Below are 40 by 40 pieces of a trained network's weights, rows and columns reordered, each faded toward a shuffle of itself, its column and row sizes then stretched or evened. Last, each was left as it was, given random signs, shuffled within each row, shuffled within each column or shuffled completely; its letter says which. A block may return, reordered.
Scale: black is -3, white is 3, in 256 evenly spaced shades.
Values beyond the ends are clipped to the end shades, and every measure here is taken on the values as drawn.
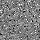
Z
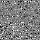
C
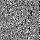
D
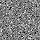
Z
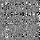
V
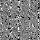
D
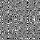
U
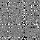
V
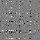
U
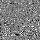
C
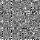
V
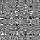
U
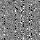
D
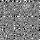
V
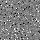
Z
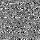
C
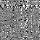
V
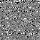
C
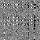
U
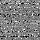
C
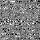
C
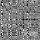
U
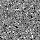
Z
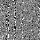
D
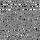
C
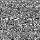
C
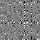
U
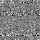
C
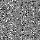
D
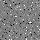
Z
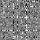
V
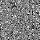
D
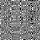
U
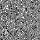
D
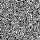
Z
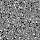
Z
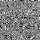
C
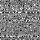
C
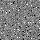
Z
